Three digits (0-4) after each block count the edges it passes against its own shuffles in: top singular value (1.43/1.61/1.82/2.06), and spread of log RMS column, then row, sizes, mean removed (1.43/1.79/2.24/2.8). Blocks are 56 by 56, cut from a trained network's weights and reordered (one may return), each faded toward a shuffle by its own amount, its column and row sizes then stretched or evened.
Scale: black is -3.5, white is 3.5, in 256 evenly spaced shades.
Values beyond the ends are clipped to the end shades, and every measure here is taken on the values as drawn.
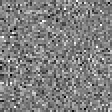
2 0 0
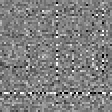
3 1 3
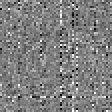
2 3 1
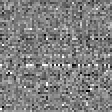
3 1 2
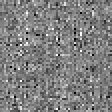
2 2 2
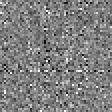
1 2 1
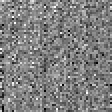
1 3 0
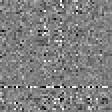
3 2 3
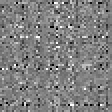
1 3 3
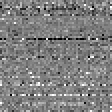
3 0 4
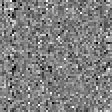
1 2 0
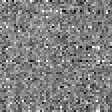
1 0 3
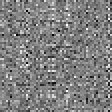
4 3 2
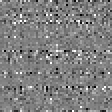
1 2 4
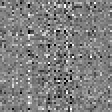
2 4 2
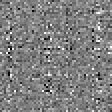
2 2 2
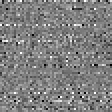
0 0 4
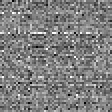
3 1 1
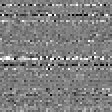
4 0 4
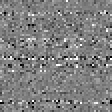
1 2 4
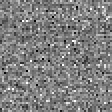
0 0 0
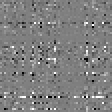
1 3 4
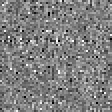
0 0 2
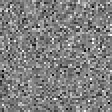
2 0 0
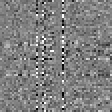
4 3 1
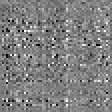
3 2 4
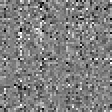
1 4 2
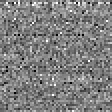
2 0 1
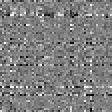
4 2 4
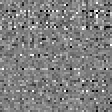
1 1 4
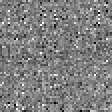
0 2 1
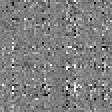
0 3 3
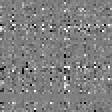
1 3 4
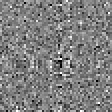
3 3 1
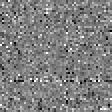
2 1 2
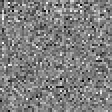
1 0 2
